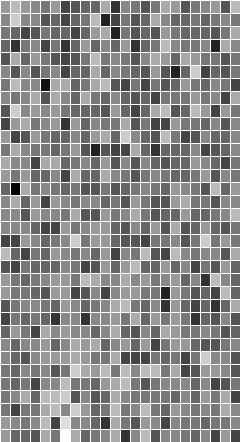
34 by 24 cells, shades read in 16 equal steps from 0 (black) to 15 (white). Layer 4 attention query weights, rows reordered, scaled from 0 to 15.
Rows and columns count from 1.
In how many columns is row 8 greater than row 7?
12
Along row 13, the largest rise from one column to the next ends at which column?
5
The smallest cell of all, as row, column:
15, 2
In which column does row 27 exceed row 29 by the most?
19
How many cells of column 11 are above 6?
24
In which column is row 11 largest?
13
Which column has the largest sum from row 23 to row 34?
7
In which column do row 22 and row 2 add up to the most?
10
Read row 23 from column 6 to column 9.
9 9 4 5
